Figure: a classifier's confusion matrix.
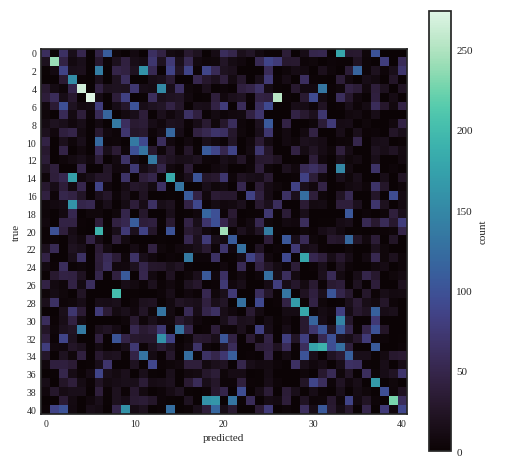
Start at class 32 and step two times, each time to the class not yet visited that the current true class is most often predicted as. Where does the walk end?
33
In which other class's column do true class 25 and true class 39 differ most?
19
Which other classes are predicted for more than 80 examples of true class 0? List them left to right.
7, 33, 37
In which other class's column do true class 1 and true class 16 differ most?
29
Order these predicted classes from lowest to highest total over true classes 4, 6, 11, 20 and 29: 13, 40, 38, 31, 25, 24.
38, 40, 31, 24, 25, 13
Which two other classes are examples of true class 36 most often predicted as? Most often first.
6, 40
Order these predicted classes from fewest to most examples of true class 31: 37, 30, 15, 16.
16, 30, 37, 15
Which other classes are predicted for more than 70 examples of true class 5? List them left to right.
9, 26, 30
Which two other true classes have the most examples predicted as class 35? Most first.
2, 10
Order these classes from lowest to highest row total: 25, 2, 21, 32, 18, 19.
18, 21, 25, 19, 2, 32
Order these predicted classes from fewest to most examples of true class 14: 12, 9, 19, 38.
38, 19, 12, 9
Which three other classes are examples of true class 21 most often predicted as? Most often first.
34, 27, 18
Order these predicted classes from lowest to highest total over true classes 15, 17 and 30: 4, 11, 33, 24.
11, 24, 4, 33
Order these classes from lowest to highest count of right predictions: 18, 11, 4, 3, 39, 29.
18, 11, 3, 29, 39, 4
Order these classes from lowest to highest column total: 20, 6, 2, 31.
31, 2, 20, 6
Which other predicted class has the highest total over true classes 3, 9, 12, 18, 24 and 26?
25
